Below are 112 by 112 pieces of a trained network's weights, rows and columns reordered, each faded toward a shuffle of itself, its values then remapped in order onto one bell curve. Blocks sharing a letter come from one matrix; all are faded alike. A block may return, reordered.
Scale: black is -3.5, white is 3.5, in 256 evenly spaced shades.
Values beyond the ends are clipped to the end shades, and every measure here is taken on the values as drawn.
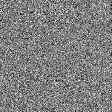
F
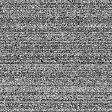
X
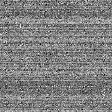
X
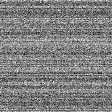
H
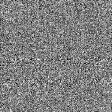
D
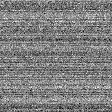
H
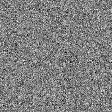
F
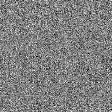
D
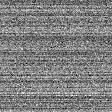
H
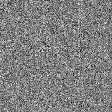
D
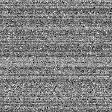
X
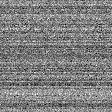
H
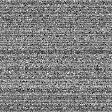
X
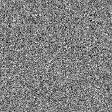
F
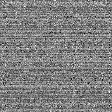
X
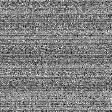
X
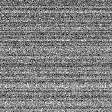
H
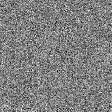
F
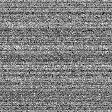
H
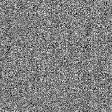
D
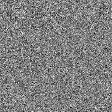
D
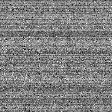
X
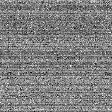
X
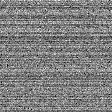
H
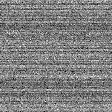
H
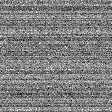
H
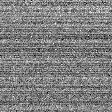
H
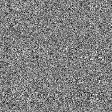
D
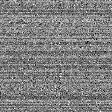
X
